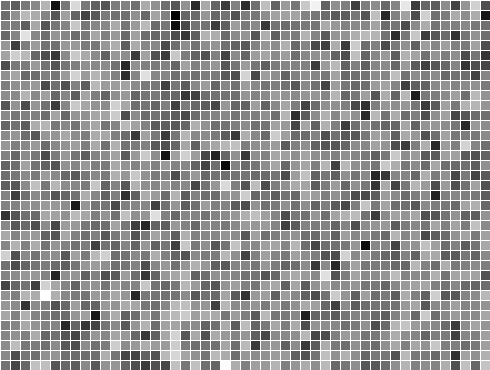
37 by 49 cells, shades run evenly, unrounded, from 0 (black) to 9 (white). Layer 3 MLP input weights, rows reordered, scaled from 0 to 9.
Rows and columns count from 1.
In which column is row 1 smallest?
6
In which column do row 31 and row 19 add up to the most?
23
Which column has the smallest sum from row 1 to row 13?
18
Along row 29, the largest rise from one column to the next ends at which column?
5
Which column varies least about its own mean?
45
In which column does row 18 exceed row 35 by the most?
31
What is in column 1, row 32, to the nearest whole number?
6
